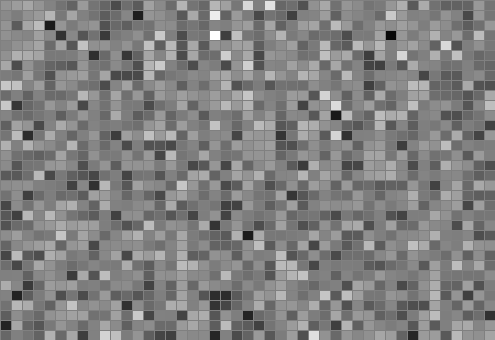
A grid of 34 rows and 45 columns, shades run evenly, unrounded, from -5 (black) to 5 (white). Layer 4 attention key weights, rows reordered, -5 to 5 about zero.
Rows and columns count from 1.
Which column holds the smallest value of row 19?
9
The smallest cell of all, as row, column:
4, 36
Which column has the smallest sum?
12
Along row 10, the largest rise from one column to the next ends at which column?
30
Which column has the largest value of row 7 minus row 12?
31
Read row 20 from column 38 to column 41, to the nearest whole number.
2 0 -1 2
